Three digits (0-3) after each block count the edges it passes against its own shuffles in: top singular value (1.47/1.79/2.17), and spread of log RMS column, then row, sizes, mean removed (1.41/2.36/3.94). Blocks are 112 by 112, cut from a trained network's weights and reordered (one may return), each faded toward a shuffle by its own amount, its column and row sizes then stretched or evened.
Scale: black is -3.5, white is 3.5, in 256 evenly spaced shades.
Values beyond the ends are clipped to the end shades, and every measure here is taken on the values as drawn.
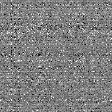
1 1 2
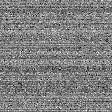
3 0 1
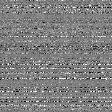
2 0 3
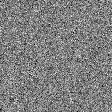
0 0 0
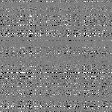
1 2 3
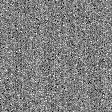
0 0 0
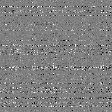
0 1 3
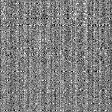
3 0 2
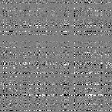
3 2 3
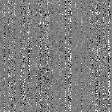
0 3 1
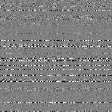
3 0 3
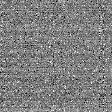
1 1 0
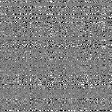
2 2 3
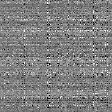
3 2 2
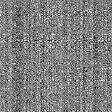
3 1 2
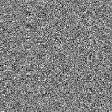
2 1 1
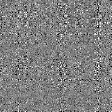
1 2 2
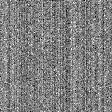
3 1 0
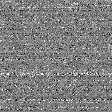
1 0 2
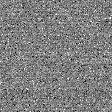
0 0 1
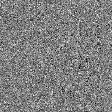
0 1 0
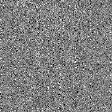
0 2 1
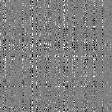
2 3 2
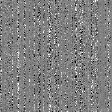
0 3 0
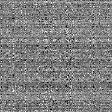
3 2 1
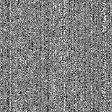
2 2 0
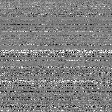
2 0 3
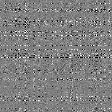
2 2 3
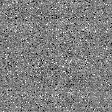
0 1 1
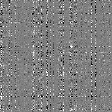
1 3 2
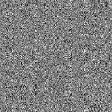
2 2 0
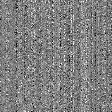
2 2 0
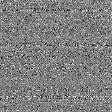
0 0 2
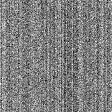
3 1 0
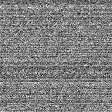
3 0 0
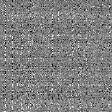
2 2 1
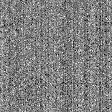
2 0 1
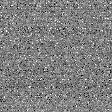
0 0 1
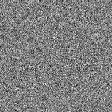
1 0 1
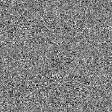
1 0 2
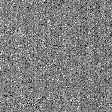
0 0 1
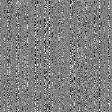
2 3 0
